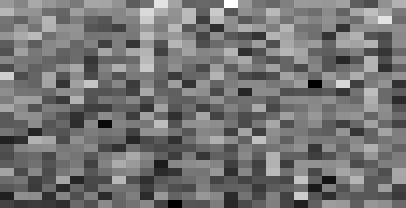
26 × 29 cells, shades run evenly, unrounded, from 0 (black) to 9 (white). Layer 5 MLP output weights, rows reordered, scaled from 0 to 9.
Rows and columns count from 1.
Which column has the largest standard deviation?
11
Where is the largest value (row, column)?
1, 17
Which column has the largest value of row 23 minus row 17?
26
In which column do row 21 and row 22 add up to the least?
12
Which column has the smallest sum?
7
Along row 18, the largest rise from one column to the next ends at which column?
3
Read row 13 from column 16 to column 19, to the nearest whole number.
5 4 4 4
